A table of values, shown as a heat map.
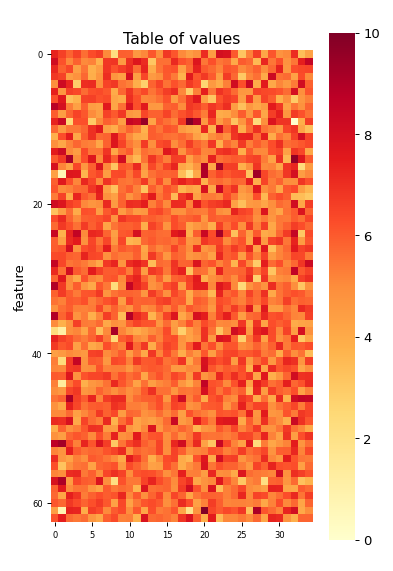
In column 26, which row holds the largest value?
4
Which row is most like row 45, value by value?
42
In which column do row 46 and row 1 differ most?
2
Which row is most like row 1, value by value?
28
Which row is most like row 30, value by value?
17
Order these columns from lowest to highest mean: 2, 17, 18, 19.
18, 17, 19, 2
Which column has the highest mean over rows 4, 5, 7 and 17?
1
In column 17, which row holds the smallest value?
37
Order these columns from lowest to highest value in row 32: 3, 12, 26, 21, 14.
21, 12, 3, 14, 26
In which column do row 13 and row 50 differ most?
0
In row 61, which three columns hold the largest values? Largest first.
20, 27, 32
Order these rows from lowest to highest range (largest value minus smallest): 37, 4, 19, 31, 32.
32, 19, 4, 31, 37
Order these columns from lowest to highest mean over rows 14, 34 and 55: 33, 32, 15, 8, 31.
31, 15, 8, 33, 32
